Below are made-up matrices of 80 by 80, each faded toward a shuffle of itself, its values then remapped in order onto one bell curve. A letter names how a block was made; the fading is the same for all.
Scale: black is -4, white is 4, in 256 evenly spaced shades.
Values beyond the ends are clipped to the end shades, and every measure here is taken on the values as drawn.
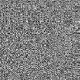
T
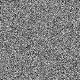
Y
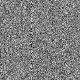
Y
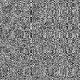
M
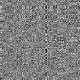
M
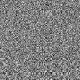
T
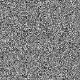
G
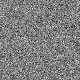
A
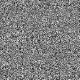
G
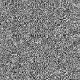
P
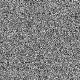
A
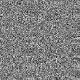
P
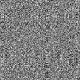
T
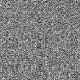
P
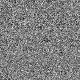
A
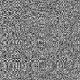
M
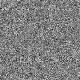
A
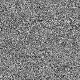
A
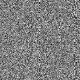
Y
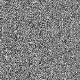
Y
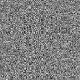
T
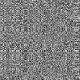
M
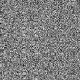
P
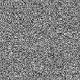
P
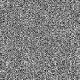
T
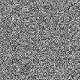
P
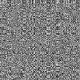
M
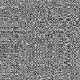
M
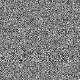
G
